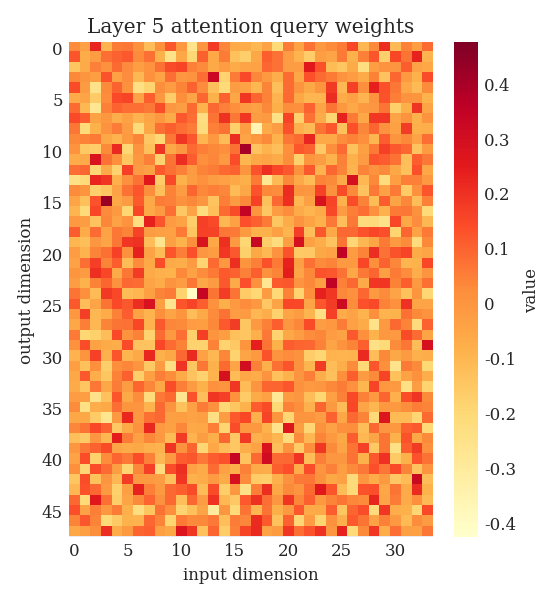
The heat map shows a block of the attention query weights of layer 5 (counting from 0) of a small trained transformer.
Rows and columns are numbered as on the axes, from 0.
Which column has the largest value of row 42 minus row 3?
32
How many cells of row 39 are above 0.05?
12
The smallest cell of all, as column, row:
11, 24
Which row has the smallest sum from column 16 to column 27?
26
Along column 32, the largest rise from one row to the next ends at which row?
42
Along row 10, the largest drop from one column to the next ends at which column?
17
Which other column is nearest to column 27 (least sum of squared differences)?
0
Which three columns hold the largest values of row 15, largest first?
3, 23, 20
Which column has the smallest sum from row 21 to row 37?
19
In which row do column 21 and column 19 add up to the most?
40
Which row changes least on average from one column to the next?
2
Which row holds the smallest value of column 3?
36
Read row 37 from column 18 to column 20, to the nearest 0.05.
-0.1 -0.25 0.25
